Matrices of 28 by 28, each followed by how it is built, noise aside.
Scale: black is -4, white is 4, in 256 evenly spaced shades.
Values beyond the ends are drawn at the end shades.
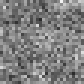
smooth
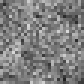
smooth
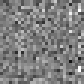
uneven columns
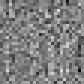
low rank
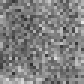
smooth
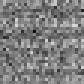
blocks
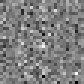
uneven columns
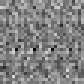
repeating columns
